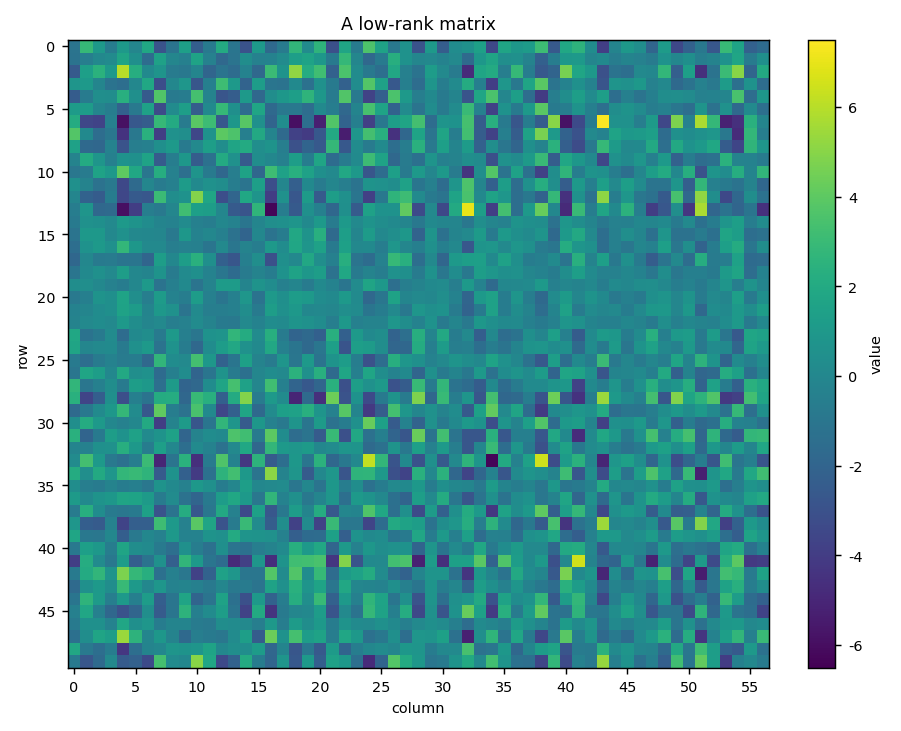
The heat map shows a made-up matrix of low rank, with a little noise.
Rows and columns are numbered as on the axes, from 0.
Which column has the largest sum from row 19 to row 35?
16
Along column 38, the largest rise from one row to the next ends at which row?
33
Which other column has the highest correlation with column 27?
31
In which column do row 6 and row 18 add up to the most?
43
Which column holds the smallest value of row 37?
34
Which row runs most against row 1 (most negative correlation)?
7
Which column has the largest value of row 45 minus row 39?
41
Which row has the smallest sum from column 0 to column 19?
13
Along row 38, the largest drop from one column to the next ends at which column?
40
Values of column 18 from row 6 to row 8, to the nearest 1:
-6 -4 -3
